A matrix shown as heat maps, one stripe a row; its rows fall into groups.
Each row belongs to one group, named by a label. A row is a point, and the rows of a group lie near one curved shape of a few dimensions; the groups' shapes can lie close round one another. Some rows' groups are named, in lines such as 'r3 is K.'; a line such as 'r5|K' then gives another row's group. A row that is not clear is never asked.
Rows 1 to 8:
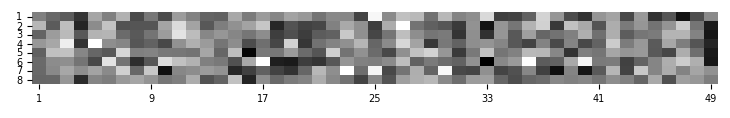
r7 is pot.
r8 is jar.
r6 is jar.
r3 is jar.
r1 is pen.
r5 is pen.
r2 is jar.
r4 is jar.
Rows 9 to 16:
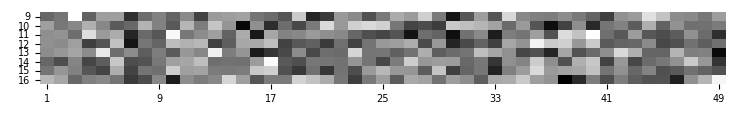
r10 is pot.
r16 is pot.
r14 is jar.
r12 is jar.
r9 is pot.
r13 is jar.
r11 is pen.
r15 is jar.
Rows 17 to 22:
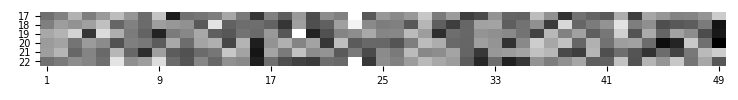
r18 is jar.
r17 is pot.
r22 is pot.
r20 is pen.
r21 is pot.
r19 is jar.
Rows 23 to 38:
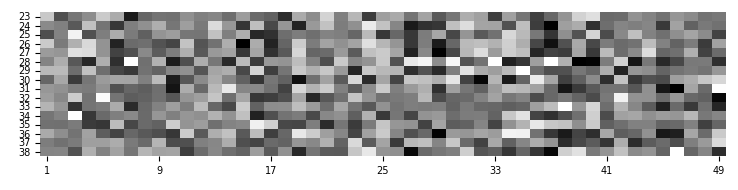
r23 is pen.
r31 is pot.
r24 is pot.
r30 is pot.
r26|pot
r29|pot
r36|pot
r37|pot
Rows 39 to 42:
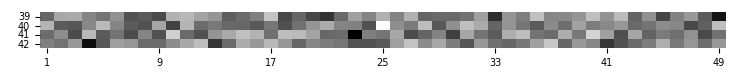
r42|jar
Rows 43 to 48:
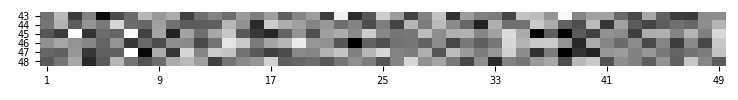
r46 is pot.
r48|jar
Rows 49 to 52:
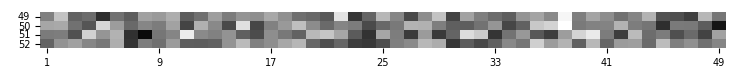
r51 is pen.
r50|pen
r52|pot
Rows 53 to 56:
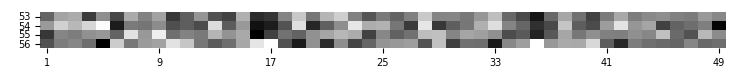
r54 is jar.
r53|jar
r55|jar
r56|jar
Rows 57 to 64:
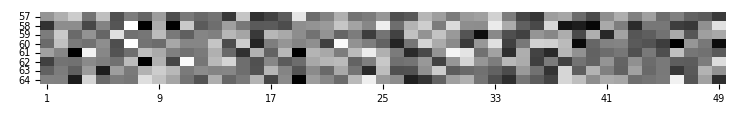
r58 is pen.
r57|jar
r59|pot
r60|pen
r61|pot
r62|pen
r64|pot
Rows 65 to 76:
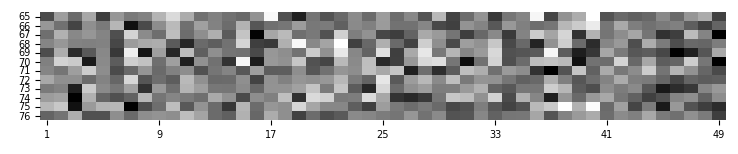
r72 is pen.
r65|jar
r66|pen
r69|pen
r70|pen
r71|pot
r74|pot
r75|pen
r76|jar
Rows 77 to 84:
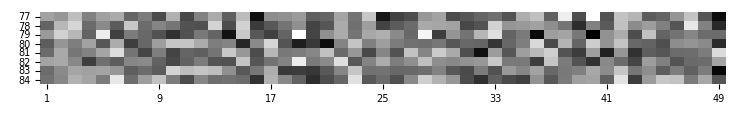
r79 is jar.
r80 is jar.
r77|pen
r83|jar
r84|pot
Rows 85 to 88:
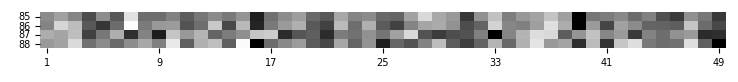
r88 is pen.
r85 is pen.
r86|pen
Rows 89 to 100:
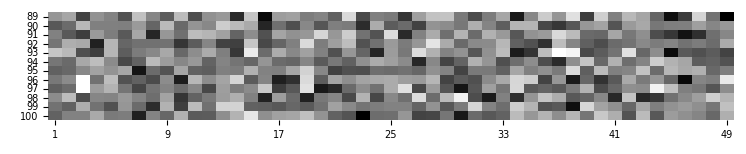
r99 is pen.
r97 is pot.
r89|pen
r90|pen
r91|pen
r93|pen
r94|pot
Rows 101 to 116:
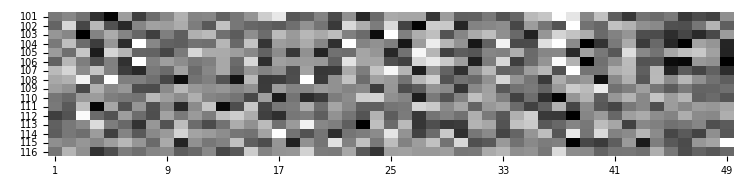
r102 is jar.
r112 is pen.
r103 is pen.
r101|jar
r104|pen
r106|pen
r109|pen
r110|pot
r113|pot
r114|jar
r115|pot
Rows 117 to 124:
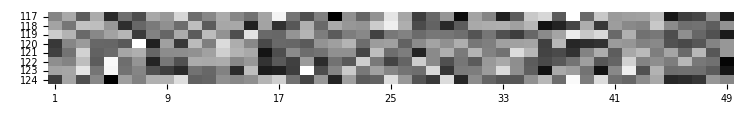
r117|jar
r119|pen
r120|pen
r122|jar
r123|jar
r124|jar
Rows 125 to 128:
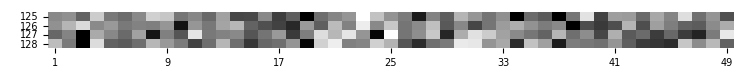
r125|pot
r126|pot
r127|pen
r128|pot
